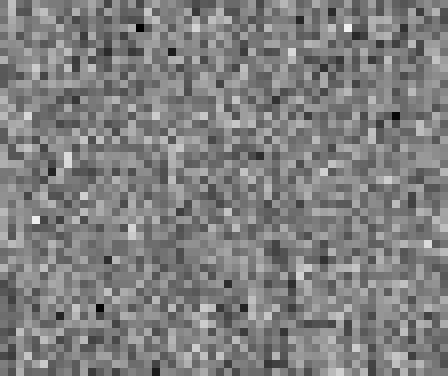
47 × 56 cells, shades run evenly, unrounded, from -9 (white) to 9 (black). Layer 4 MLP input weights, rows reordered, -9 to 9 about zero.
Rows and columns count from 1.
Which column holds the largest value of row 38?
2
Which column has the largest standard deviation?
42
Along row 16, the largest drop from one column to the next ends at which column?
49
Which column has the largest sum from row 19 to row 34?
35
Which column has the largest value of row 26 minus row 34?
38
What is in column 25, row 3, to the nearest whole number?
-3
